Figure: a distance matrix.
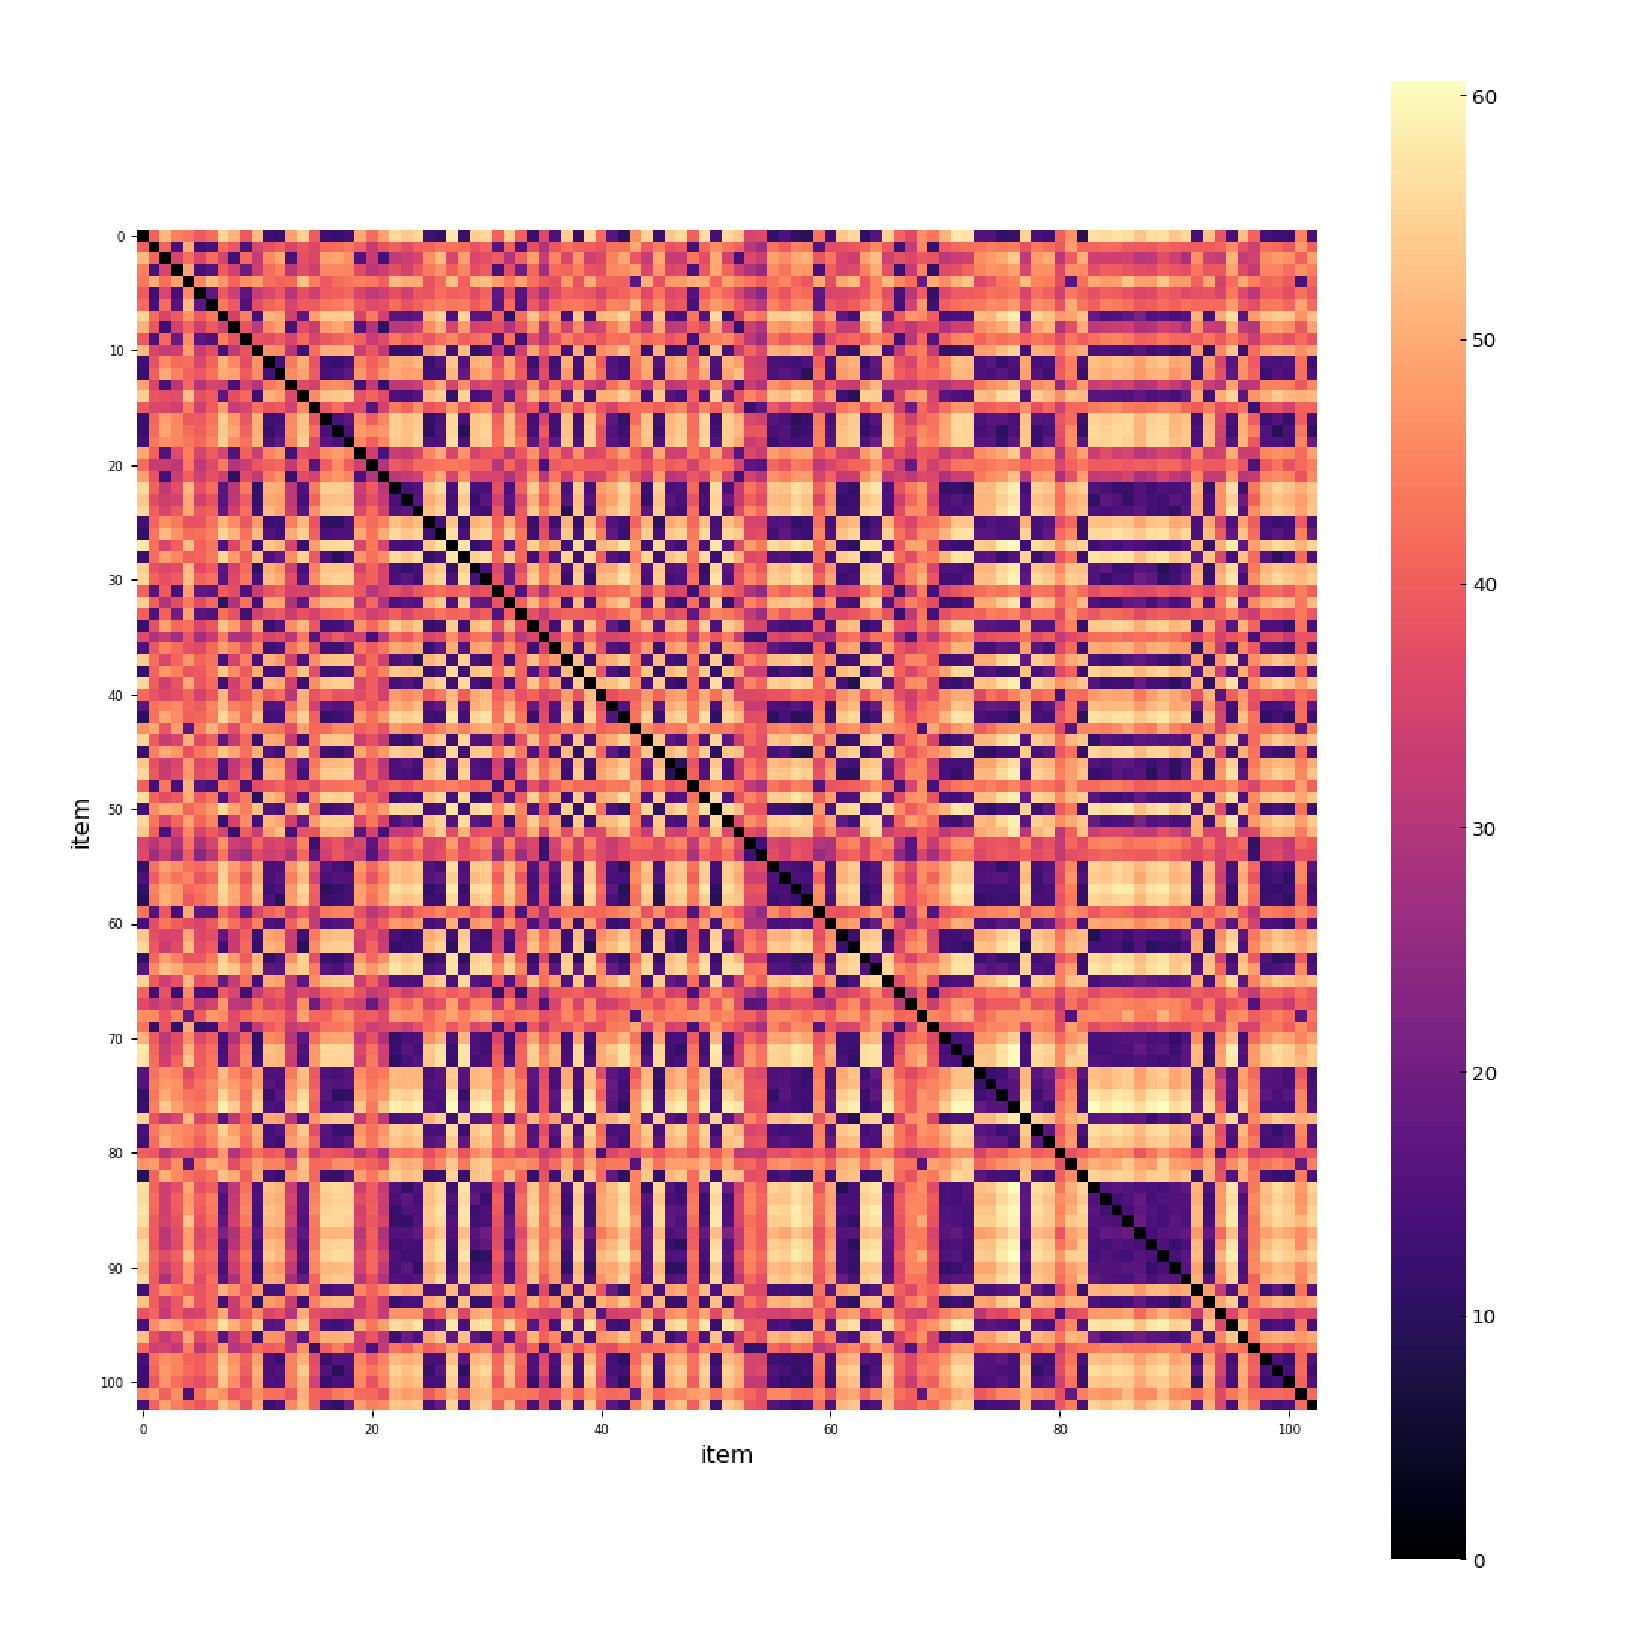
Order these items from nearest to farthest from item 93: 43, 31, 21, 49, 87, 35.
49, 87, 21, 31, 35, 43
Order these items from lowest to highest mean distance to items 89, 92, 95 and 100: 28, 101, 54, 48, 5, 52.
28, 54, 5, 48, 101, 52
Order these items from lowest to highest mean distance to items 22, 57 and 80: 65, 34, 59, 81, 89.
34, 65, 89, 59, 81
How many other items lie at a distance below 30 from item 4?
4
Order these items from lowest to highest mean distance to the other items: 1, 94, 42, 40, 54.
54, 42, 1, 94, 40
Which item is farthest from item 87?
76
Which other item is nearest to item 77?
62
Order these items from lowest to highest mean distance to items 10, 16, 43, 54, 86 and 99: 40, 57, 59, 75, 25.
25, 57, 75, 59, 40
